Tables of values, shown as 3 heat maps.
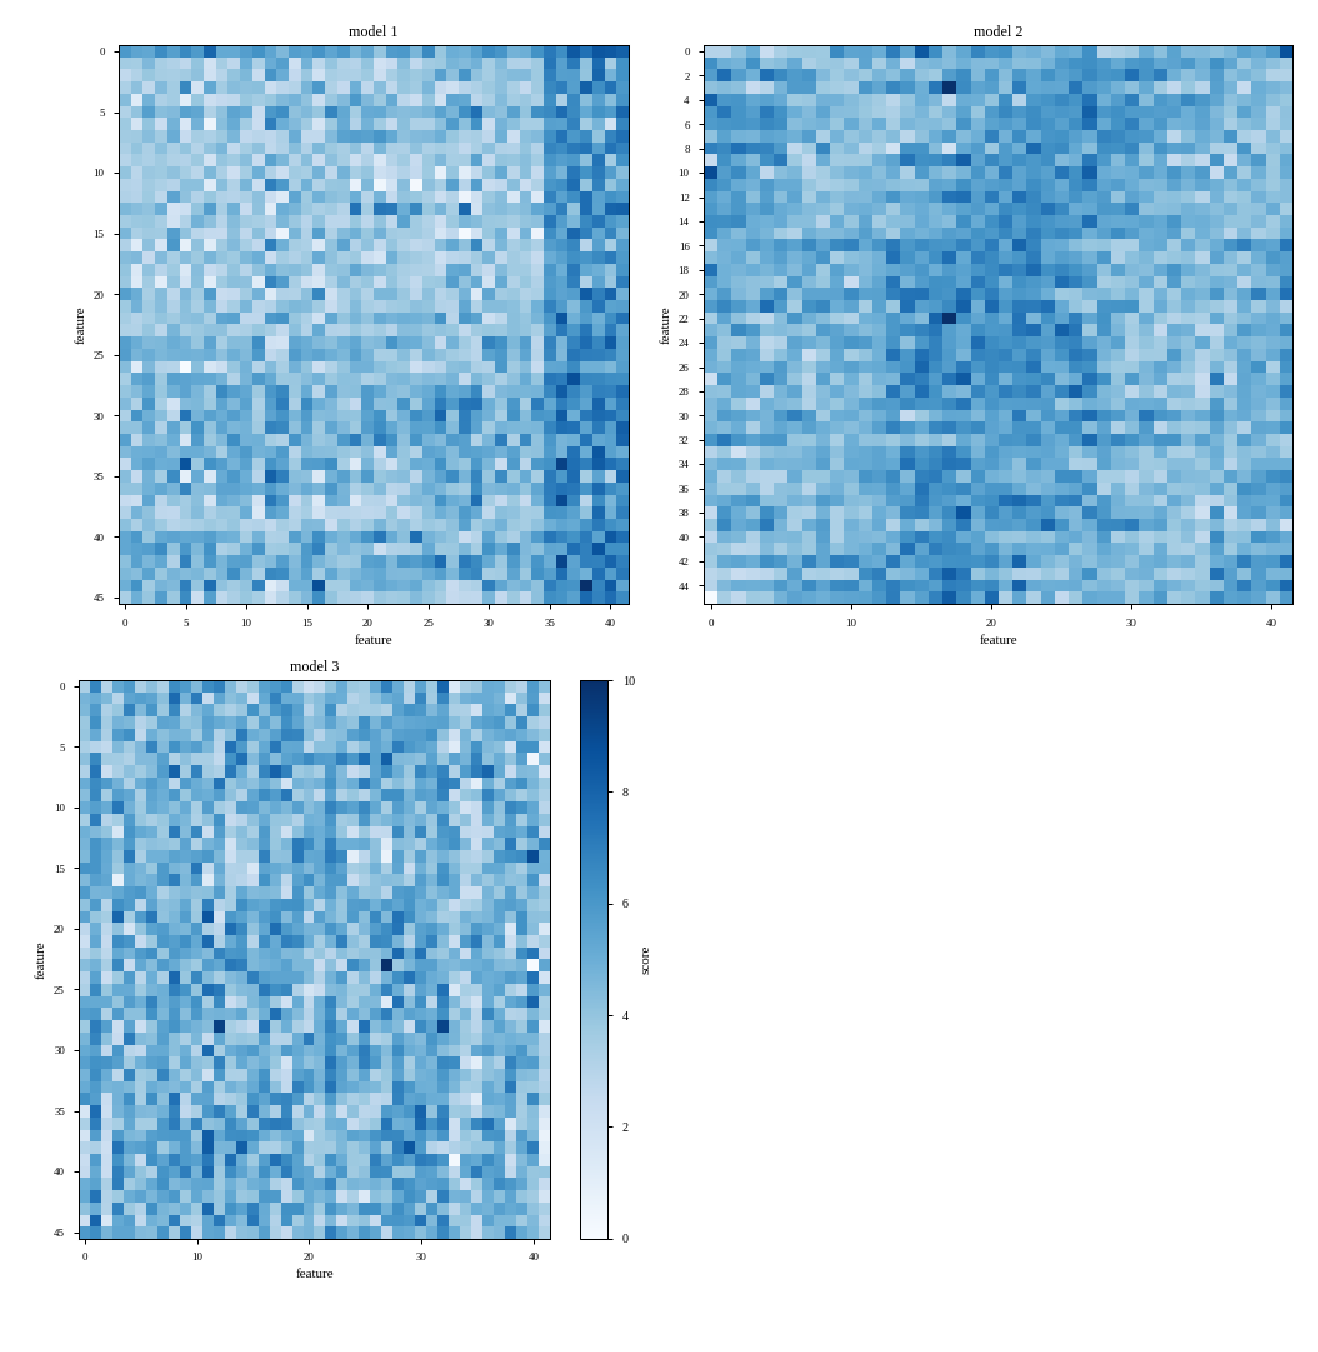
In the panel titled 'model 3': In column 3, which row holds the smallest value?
16
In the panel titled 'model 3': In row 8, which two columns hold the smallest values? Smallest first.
35, 18
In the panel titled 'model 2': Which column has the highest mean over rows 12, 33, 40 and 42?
17
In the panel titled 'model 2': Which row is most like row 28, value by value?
25
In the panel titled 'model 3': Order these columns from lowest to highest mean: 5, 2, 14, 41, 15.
41, 2, 5, 15, 14
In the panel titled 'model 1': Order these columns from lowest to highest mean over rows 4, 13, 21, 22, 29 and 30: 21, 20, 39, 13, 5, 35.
5, 20, 21, 13, 35, 39
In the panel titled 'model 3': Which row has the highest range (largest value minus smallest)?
23
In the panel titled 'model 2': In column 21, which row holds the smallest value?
45
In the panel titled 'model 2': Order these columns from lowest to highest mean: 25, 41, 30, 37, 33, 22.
37, 33, 30, 41, 25, 22
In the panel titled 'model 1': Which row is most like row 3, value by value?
45
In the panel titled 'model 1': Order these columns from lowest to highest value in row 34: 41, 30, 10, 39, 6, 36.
6, 30, 10, 41, 39, 36
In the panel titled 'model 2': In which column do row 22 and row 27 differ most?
4
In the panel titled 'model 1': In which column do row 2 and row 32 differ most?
21
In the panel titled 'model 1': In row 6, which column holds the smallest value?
7
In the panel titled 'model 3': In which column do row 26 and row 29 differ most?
20
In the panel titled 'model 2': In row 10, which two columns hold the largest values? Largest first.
0, 27
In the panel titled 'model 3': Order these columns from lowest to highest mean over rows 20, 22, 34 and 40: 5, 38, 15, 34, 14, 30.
38, 34, 5, 15, 14, 30
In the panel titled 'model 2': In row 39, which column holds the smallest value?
41
